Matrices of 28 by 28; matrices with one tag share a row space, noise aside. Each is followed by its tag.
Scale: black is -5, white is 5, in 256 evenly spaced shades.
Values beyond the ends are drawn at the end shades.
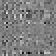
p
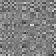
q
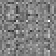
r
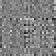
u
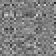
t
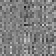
u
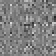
u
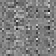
r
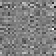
q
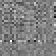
t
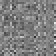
t
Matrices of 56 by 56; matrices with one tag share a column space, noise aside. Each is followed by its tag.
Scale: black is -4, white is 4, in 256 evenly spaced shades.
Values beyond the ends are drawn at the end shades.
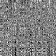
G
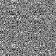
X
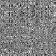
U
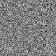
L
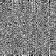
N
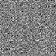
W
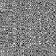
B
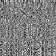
G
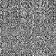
U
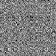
W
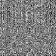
U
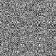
L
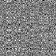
W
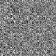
X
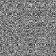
L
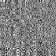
G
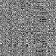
B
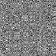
W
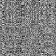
U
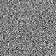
X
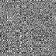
W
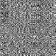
U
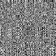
G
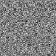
L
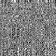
G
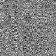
W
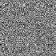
L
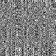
G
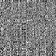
G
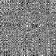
N
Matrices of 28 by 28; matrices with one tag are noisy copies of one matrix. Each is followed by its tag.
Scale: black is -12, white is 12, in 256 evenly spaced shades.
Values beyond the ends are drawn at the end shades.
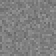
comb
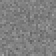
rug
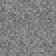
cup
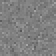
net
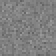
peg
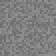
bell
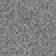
net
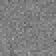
net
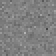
bell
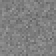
net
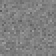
peg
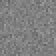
bell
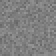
bell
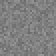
cup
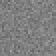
bell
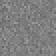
cup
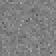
comb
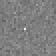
cup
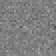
comb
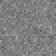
rug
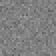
peg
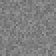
cup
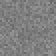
rug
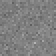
bell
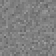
net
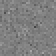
net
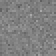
comb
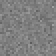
cup
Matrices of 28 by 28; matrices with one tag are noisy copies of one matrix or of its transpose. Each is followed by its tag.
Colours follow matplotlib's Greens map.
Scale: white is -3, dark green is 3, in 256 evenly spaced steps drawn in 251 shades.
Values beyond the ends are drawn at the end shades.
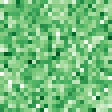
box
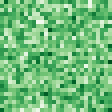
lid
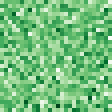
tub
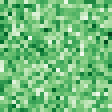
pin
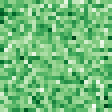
tub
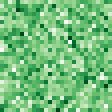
box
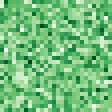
tub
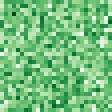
tub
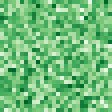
box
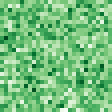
box
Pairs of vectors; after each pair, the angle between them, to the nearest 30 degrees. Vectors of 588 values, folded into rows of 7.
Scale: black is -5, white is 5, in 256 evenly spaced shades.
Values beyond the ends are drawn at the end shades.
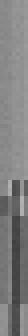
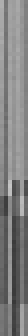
30 degrees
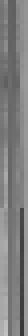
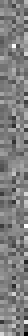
90 degrees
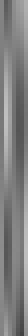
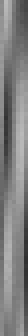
150 degrees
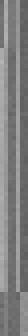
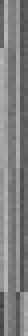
30 degrees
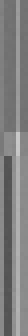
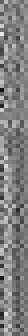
120 degrees
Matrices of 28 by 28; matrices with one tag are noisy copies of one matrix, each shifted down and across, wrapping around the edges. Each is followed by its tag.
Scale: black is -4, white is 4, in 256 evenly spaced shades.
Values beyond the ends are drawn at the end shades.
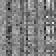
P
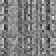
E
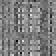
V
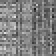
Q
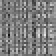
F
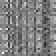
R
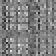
V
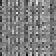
F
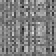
F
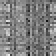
Q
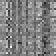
R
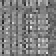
V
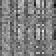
P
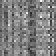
R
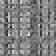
V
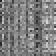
R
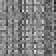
V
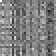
R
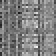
Q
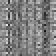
R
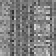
Q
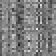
R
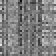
Q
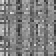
P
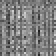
F
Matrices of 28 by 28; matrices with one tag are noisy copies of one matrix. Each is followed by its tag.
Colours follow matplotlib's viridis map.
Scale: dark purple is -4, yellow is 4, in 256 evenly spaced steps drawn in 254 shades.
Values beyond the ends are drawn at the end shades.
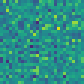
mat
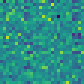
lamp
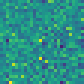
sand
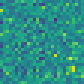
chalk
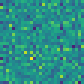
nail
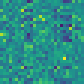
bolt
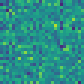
nail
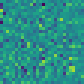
chalk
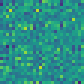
nail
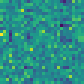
bolt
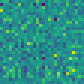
chalk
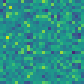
lamp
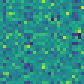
lamp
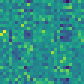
bolt
